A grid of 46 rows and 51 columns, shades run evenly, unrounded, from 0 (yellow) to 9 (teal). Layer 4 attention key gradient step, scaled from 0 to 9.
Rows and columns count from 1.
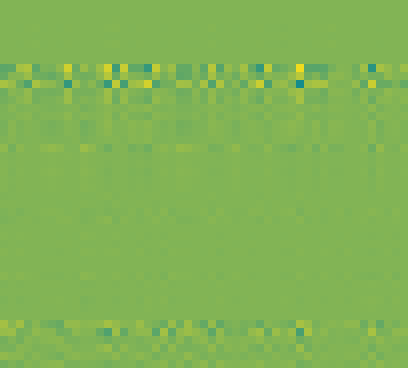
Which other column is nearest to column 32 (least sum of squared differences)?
35
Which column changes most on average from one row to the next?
38
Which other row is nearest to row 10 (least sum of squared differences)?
12
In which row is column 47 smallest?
11
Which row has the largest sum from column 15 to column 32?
9
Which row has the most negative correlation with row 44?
42
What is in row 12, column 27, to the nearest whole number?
4
